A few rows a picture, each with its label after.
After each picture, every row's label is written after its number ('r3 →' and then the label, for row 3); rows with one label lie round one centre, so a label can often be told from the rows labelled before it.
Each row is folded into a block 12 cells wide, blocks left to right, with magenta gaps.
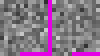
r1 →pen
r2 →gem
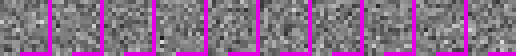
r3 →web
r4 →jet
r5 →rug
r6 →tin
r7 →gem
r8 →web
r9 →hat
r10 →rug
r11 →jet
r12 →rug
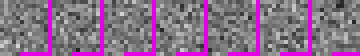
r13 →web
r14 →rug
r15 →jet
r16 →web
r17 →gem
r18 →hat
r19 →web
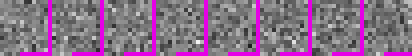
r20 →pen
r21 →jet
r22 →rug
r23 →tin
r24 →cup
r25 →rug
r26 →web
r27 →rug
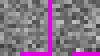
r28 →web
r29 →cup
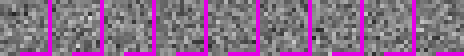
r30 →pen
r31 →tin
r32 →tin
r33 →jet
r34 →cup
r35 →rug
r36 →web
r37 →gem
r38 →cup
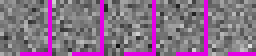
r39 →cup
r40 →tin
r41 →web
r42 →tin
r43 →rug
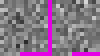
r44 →rug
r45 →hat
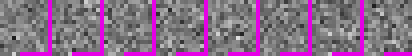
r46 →gem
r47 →hat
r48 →hat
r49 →rug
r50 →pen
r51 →rug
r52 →gem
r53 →jet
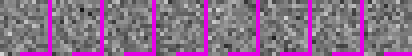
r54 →pen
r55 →gem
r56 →rug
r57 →tin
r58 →hat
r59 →gem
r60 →gem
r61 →cup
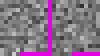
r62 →jet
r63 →web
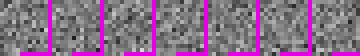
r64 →gem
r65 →jet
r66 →hat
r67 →jet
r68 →web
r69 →web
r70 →pen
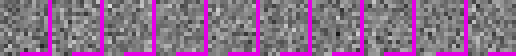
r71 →pen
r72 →hat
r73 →rug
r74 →gem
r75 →pen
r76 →cup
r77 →jet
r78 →gem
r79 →gem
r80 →tin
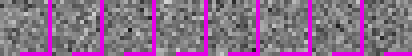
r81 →web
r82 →tin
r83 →jet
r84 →tin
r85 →jet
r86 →pen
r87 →web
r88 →cup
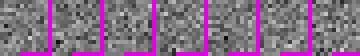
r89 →rug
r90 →pen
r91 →jet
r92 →cup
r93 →cup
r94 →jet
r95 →cup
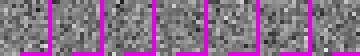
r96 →jet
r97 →cup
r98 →hat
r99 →hat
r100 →pen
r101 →cup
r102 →pen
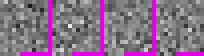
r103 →web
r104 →pen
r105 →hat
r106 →cup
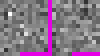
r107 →hat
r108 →gem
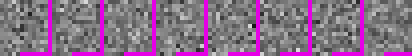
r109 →rug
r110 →hat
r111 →jet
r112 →jet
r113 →jet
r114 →pen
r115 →jet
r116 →hat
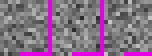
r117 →tin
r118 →web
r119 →cup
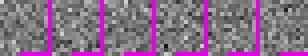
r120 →rug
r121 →pen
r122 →web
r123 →jet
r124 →pen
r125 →web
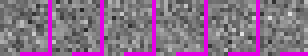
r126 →tin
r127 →gem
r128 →web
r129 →rug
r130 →gem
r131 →pen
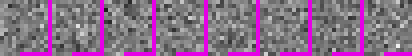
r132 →cup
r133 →cup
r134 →jet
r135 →cup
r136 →tin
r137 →tin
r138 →cup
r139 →cup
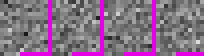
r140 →tin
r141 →hat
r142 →web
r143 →tin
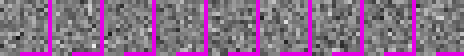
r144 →gem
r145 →rug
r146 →rug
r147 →cup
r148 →cup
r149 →rug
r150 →tin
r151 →jet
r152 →hat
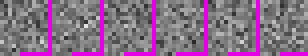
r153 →hat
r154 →cup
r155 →hat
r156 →pen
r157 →pen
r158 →tin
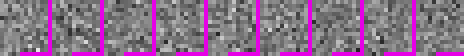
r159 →pen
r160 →pen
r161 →web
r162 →pen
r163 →cup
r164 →cup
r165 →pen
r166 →pen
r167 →gem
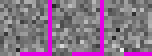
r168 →cup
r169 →web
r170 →rug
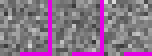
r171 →tin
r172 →hat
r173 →tin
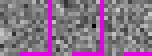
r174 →pen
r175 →rug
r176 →tin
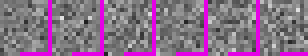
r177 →rug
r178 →tin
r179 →tin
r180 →hat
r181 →web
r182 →rug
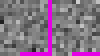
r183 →tin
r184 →hat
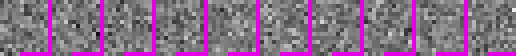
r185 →pen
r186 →web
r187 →cup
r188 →jet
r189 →pen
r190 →tin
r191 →tin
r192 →hat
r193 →hat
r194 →cup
